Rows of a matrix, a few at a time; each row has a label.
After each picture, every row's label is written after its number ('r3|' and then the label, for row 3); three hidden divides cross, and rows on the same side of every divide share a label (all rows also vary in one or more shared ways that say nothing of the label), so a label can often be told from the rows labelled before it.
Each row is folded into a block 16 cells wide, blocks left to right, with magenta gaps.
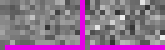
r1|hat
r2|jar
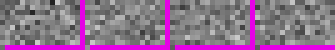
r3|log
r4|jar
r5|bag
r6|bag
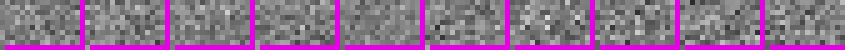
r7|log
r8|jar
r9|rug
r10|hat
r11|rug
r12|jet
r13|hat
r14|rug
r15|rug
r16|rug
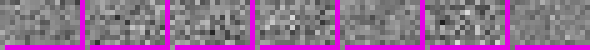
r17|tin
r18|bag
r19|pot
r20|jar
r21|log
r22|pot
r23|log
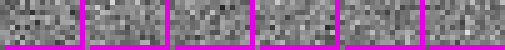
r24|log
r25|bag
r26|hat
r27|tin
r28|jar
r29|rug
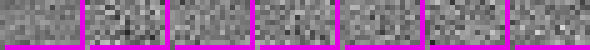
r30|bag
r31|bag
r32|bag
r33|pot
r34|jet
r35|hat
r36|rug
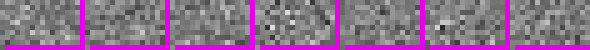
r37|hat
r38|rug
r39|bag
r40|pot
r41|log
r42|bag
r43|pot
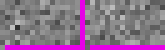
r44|rug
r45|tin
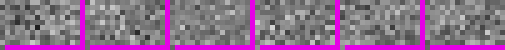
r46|bag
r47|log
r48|bag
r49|jar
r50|bag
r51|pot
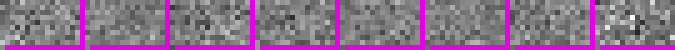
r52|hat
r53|rug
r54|bag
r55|tin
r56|hat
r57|tin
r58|bag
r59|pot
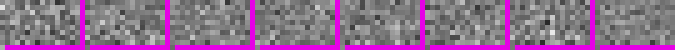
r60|hat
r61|bag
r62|tin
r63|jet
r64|log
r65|bag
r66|log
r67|rug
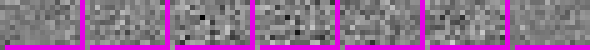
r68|jar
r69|pot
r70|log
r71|tin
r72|pot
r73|log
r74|jar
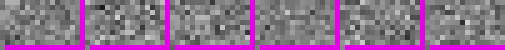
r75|jar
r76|pot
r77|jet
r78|hat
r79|tin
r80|hat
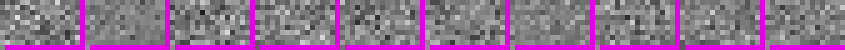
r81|log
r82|hat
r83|log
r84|bag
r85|tin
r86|tin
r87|jet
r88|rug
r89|bag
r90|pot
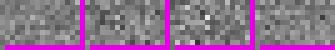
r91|jar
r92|jet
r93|bag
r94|pot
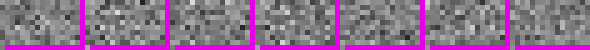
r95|rug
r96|rug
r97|tin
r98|jet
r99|tin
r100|tin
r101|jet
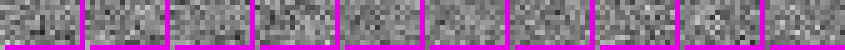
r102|bag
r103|jet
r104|tin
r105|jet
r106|rug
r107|log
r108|rug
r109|rug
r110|tin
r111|log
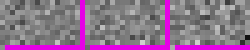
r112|hat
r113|pot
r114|log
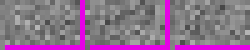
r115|jet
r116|bag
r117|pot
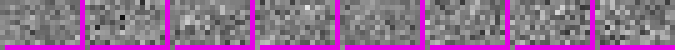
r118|jar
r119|hat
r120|jar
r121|jet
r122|hat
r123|tin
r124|jet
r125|jet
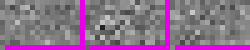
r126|pot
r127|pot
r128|bag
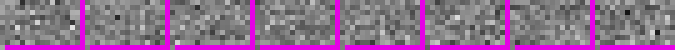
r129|jar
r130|tin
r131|bag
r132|jet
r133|log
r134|log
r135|pot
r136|jet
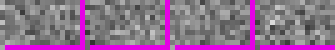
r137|log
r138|pot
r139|rug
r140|pot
